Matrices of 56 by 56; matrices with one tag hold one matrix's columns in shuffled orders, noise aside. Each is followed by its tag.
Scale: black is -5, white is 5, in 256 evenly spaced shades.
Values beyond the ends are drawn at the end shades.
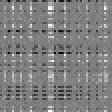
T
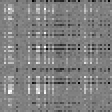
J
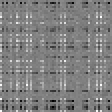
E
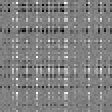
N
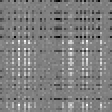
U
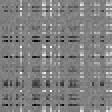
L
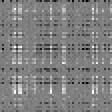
J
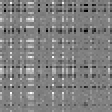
N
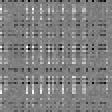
J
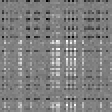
U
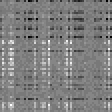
U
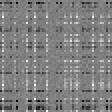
E
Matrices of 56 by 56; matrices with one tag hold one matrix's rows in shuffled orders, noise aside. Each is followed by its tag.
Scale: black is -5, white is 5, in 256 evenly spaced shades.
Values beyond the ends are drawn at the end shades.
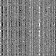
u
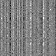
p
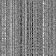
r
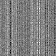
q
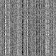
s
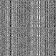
q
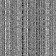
s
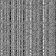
p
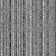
p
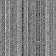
s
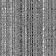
r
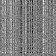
r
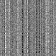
s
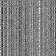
u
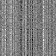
r
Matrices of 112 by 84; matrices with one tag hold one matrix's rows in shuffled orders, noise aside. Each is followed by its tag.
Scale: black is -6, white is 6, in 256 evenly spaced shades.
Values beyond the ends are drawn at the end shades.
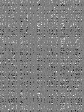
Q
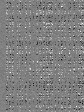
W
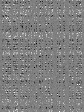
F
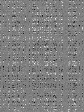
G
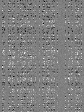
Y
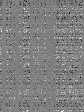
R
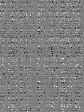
Q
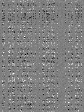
Y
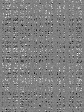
F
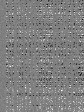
W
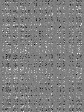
F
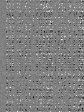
W
